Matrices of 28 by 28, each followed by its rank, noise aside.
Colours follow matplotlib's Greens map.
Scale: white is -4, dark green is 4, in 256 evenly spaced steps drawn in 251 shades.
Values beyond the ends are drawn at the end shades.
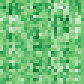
four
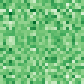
three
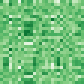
three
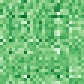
four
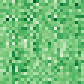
five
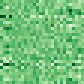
four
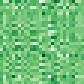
four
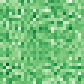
five
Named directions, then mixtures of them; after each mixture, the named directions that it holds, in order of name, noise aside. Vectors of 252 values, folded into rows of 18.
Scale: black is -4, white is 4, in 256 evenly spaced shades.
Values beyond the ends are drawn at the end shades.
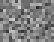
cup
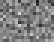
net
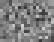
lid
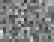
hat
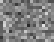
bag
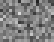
net.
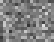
bag.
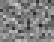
cup, net.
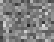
bag.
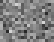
bag, cup.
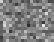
bag.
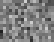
hat.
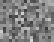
hat.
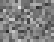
cup.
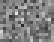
hat, lid.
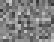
lid, net.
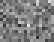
bag, net.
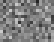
hat, net.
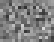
lid.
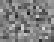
lid.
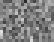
hat.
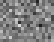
hat, net.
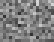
net.
